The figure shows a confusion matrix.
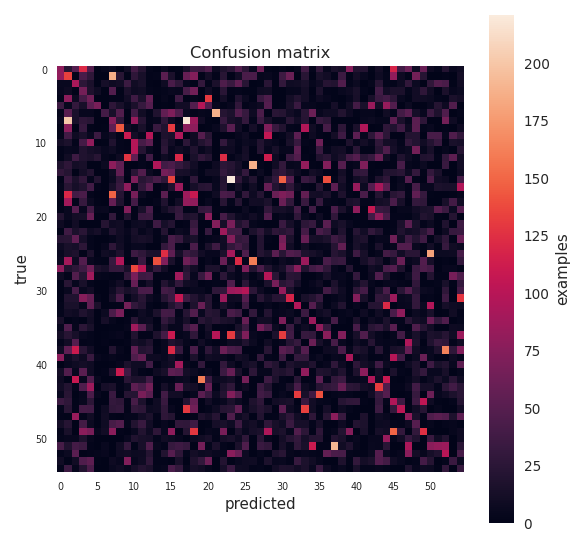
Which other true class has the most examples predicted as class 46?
33
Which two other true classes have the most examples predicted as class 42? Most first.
19, 5
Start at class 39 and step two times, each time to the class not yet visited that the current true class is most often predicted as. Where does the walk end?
49
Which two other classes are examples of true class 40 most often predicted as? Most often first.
16, 54
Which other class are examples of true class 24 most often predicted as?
30
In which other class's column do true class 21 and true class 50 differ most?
44
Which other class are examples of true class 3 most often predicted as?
18
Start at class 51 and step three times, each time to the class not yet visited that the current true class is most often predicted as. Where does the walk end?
2
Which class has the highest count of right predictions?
26
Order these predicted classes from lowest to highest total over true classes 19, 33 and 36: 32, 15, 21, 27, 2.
27, 32, 2, 21, 15
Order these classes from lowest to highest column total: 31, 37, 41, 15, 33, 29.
29, 41, 37, 31, 33, 15
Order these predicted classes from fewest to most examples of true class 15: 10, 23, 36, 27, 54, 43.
27, 43, 54, 10, 36, 23
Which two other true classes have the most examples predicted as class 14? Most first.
25, 26
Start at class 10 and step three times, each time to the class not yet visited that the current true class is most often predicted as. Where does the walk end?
43
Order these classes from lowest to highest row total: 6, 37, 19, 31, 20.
37, 20, 19, 6, 31
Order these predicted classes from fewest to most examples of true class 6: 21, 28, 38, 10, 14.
28, 38, 10, 14, 21
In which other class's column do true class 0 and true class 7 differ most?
17
